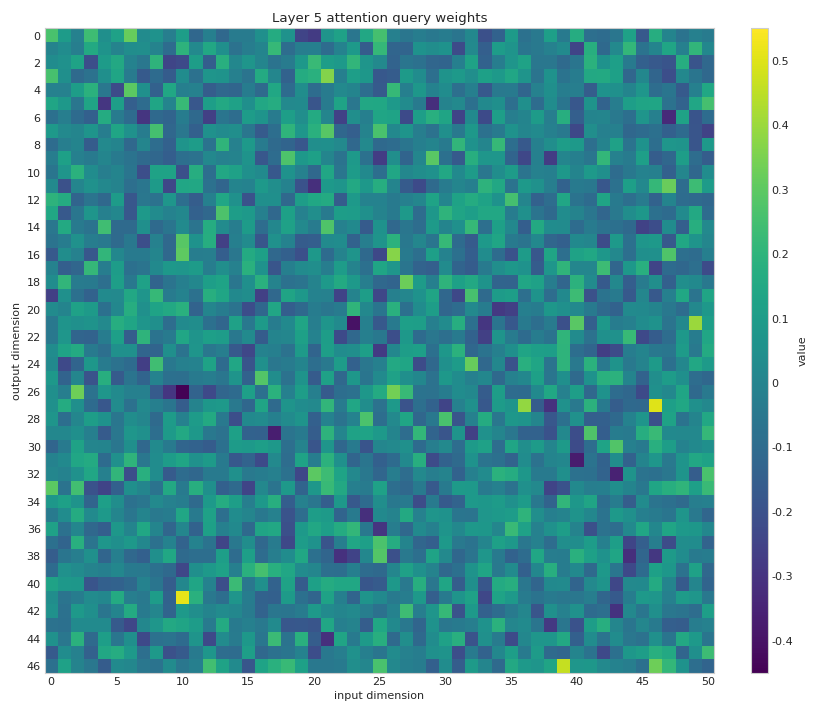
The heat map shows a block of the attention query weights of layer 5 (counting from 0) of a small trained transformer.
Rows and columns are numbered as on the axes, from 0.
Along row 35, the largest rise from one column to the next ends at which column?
25
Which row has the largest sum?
46
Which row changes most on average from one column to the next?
44
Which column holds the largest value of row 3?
21
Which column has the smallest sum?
9
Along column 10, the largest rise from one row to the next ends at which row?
41
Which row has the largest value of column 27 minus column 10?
26
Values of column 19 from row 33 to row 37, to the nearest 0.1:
-0.1 0 -0.1 0.1 0.1
